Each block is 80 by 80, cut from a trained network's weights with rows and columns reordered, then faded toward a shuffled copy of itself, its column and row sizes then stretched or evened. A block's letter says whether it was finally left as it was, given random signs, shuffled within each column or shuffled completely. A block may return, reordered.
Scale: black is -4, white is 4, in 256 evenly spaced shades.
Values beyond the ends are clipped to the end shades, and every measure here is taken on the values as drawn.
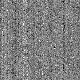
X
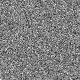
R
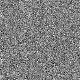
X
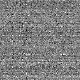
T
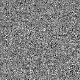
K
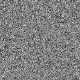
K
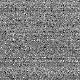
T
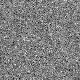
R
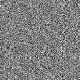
T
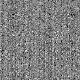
T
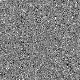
X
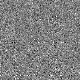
K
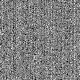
X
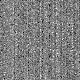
X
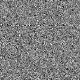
K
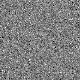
X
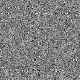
K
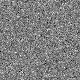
R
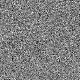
X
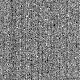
X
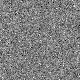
R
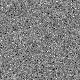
R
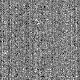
T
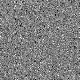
X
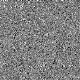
K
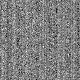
X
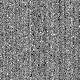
X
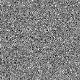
K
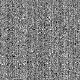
T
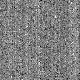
X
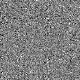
K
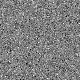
R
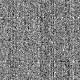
T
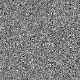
K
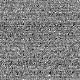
T
